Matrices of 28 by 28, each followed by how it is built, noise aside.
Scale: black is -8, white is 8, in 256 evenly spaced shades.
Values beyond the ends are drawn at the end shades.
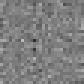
low rank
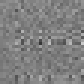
low rank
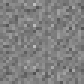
repeating rows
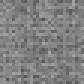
blocks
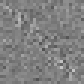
banded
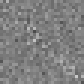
banded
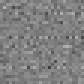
uneven rows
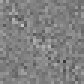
banded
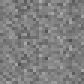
repeating rows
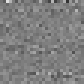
uneven rows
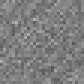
Hankel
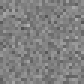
repeating rows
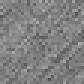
Hankel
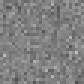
noise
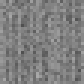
blocks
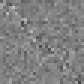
banded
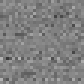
uneven rows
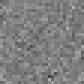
noise
